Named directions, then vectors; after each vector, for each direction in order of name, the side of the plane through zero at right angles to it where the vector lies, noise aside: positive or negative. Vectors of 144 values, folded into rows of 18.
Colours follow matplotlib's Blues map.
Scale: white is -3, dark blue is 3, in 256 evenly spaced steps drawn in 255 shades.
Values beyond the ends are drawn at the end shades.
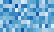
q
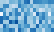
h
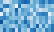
positive, negative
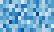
positive, positive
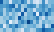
negative, negative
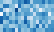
positive, negative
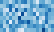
negative, negative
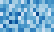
positive, positive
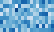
positive, negative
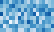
negative, negative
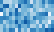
positive, negative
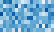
negative, positive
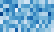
negative, positive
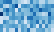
negative, positive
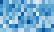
negative, negative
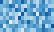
negative, negative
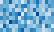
positive, positive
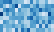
negative, positive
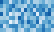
negative, negative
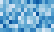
positive, positive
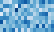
positive, negative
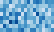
positive, positive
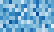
positive, positive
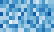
negative, negative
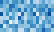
negative, negative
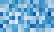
negative, negative
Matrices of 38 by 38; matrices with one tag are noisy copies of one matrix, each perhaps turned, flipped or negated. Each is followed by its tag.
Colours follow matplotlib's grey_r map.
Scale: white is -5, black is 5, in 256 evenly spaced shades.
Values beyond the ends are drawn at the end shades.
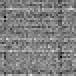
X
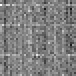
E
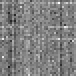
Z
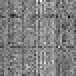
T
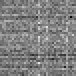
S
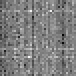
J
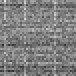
E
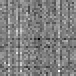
S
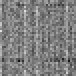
X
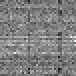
T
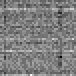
X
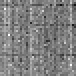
E
